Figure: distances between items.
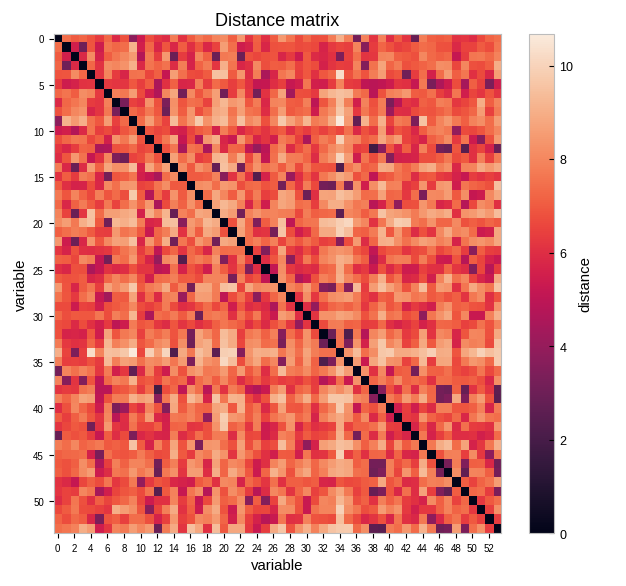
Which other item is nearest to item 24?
15
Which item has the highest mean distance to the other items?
34
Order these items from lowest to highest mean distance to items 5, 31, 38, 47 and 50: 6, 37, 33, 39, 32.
39, 6, 37, 32, 33
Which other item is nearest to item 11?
51
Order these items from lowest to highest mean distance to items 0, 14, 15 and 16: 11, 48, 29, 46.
48, 29, 11, 46
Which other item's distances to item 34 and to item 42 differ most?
4
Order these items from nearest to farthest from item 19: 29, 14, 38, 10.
14, 10, 29, 38
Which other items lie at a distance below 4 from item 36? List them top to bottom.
0, 9, 43
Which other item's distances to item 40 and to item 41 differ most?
18
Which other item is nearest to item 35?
32
